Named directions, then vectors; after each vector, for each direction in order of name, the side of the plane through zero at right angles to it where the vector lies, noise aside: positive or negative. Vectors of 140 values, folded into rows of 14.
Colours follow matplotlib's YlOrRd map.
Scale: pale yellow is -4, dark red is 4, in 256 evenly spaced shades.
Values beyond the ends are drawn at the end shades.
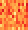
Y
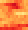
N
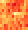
positive, positive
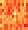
positive, positive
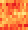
positive, positive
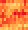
negative, negative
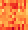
positive, negative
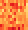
positive, negative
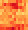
positive, negative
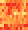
positive, positive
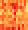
positive, negative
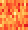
positive, positive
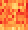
negative, positive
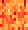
negative, negative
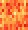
positive, positive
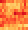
negative, negative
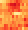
positive, positive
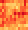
negative, negative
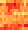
positive, positive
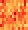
negative, negative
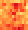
positive, negative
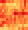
negative, negative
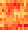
positive, positive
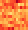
positive, negative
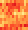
positive, positive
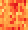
positive, negative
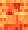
positive, positive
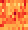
negative, negative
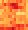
positive, negative
